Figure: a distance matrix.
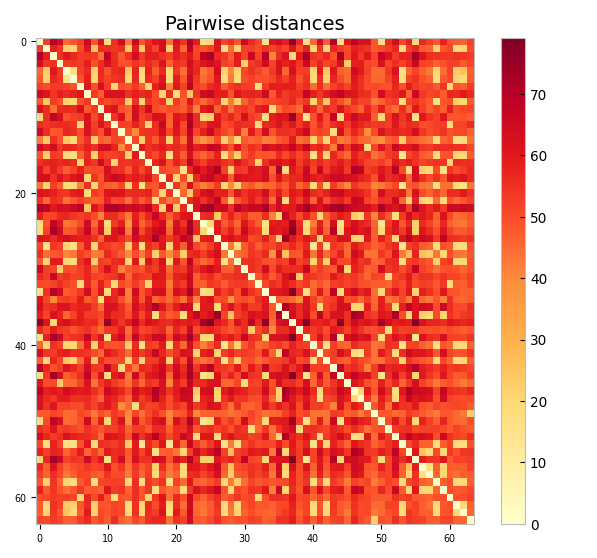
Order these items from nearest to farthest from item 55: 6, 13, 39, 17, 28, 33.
39, 33, 13, 6, 28, 17
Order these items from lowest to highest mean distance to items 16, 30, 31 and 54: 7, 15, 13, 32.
32, 13, 15, 7
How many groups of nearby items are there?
13
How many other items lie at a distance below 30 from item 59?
7
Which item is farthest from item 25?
37
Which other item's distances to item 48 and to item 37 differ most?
14
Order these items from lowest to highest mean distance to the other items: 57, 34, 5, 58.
58, 5, 57, 34
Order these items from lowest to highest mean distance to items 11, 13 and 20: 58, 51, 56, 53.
58, 53, 56, 51
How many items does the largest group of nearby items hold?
15
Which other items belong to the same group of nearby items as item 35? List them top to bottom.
23, 26, 41, 46, 47, 52
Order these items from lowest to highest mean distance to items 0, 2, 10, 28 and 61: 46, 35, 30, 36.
36, 30, 35, 46
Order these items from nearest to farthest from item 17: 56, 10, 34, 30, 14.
56, 34, 30, 14, 10
